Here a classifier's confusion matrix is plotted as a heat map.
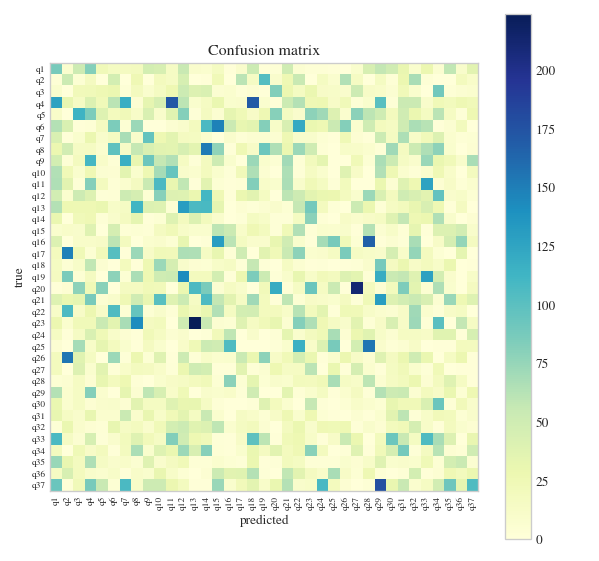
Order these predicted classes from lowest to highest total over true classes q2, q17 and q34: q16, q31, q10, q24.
q16, q24, q10, q31
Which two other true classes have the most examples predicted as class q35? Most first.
q37, q21
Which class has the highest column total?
q12
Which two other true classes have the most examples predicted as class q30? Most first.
q33, q8
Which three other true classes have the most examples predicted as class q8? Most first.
q23, q13, q22
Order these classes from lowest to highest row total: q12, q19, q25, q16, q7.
q7, q25, q16, q12, q19
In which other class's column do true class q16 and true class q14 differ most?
q28
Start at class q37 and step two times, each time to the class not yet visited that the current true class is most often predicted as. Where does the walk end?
q4
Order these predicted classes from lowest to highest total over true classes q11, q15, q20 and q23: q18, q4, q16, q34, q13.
q16, q18, q4, q34, q13
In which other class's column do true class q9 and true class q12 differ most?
q14
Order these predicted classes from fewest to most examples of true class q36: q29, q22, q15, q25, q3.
q29, q3, q22, q15, q25
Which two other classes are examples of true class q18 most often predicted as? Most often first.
q29, q10
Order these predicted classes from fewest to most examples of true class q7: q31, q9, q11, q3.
q3, q11, q31, q9
